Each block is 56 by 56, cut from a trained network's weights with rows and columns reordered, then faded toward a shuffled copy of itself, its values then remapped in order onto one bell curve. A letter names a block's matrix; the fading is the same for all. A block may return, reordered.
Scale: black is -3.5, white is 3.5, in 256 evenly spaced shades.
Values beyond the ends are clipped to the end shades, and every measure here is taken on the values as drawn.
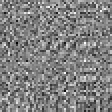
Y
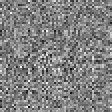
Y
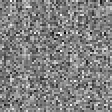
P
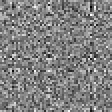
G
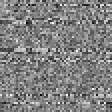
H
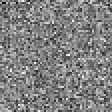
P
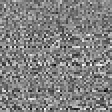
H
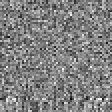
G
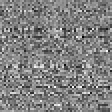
H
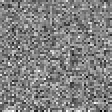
G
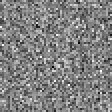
P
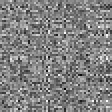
Y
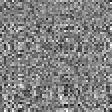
Y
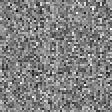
P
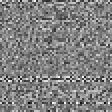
H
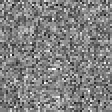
P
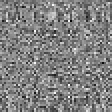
Y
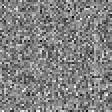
P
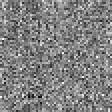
P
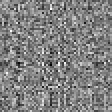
G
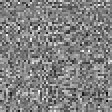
Y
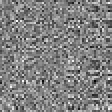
Y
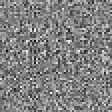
G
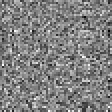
G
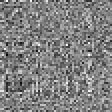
G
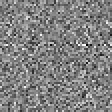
G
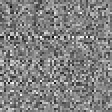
Y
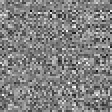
Y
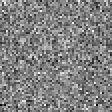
P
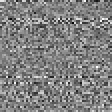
H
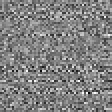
H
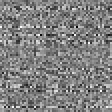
H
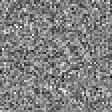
P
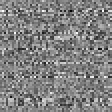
H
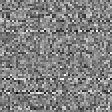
H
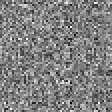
G
